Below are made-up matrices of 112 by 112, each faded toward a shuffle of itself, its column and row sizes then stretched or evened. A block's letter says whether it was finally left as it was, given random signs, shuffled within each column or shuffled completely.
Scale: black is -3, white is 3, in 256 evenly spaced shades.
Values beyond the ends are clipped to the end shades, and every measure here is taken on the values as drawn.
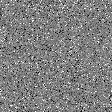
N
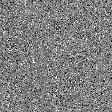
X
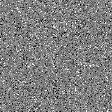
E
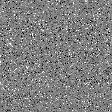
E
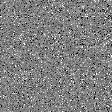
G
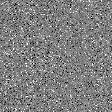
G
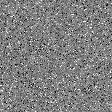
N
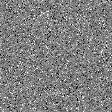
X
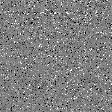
E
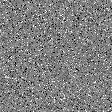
N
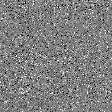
G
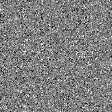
G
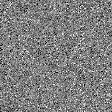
E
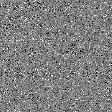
E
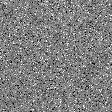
N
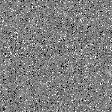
G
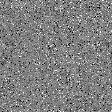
E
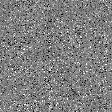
E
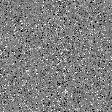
X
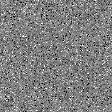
E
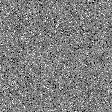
N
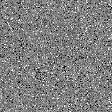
G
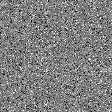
X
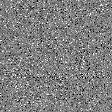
E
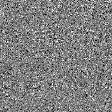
G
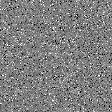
G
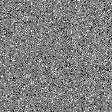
X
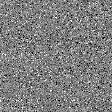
E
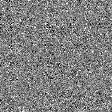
E
